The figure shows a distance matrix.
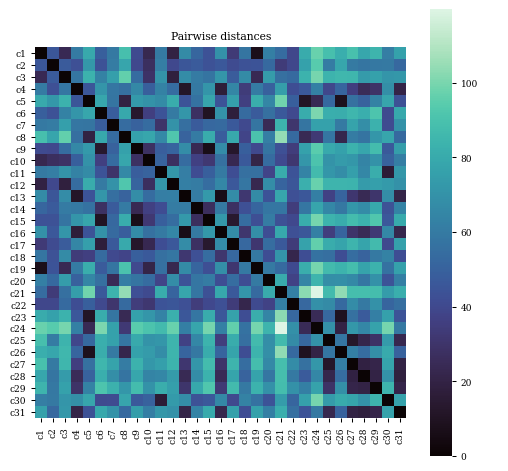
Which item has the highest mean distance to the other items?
c24
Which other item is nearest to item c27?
c25
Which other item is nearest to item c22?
c18
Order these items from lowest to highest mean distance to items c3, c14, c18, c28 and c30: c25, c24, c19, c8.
c19, c25, c8, c24
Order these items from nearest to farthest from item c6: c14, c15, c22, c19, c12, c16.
c15, c14, c22, c19, c12, c16
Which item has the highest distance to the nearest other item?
c21
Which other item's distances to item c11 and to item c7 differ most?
c30
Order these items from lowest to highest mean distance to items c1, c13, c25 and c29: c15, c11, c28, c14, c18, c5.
c28, c18, c5, c14, c11, c15
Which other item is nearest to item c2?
c10
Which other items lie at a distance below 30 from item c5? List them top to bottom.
c8, c23, c24, c26
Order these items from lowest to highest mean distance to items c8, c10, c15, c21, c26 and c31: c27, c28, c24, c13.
c13, c28, c27, c24
